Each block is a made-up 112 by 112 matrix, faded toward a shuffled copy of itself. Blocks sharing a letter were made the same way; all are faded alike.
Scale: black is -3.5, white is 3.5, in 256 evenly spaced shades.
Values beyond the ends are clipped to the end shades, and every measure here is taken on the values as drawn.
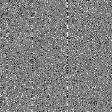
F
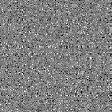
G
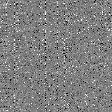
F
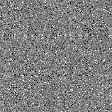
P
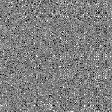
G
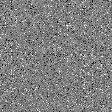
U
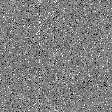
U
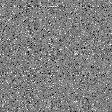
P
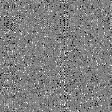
F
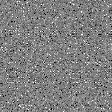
P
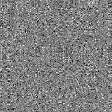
G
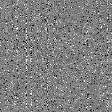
F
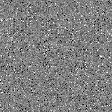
P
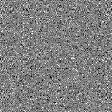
G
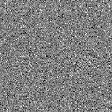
G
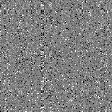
F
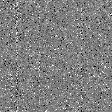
U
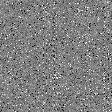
U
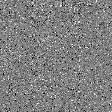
U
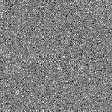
G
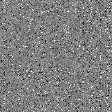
U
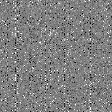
F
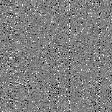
F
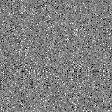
P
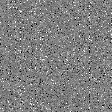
U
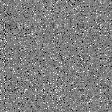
F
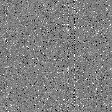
U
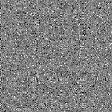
G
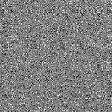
G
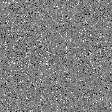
U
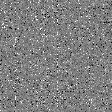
U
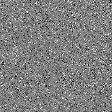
U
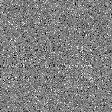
P
